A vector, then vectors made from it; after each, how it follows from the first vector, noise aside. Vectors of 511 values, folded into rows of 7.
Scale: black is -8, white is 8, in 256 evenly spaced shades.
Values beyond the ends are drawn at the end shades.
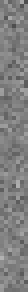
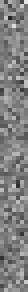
negated, scaled up.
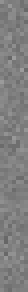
wrapped around, negated, shrunk.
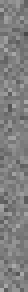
reversed, negated.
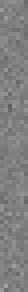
reversed, negated, shrunk.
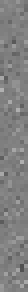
wrapped around, negated, partly zeroed.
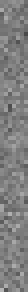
reversed, negated.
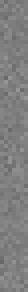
wrapped around, negated, shrunk.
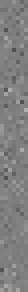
wrapped around, negated, partly zeroed.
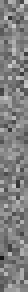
negated, scaled up.
